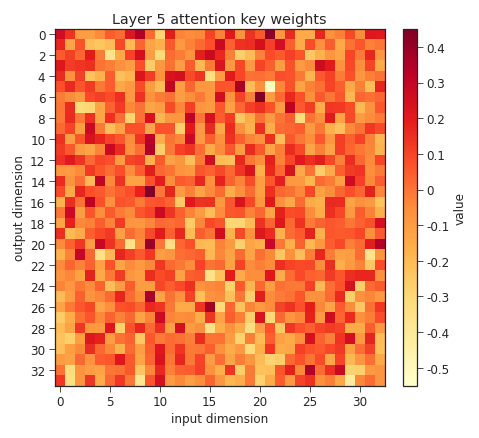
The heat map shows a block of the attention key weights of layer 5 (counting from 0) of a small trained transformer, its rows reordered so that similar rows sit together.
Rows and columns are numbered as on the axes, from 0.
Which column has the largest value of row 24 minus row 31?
29
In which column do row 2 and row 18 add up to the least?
18
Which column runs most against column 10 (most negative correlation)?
8
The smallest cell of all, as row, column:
5, 21
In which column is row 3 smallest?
9
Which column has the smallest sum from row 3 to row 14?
7
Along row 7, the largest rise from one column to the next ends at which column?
23
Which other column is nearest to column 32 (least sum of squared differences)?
22
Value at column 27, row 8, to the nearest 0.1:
0.2
